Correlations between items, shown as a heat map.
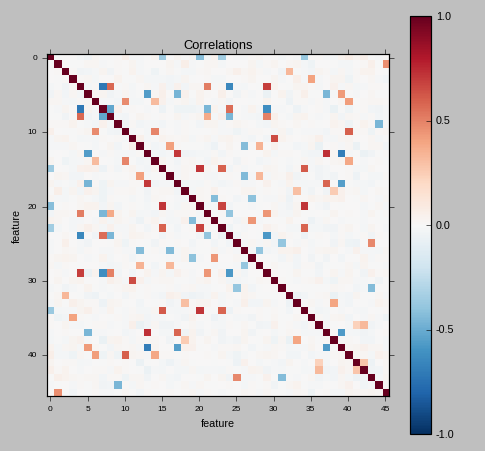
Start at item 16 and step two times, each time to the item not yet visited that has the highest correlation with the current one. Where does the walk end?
28
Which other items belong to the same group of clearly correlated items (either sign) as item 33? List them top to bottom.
18, 38
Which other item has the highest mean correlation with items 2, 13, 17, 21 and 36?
37
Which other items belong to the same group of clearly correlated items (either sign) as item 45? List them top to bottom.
1
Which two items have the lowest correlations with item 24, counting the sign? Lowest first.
4, 29
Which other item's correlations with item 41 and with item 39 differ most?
13
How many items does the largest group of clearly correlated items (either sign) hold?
6
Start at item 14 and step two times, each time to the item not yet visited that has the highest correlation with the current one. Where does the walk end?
40
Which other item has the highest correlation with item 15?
20
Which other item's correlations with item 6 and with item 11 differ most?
30
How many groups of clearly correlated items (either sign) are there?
14
